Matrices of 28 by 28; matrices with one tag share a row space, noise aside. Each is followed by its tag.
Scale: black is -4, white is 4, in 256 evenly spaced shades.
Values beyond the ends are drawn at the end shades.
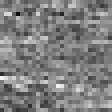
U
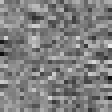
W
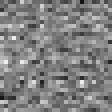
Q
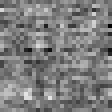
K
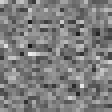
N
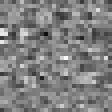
Q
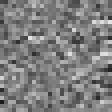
N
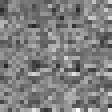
W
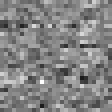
Q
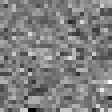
N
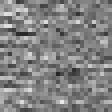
U
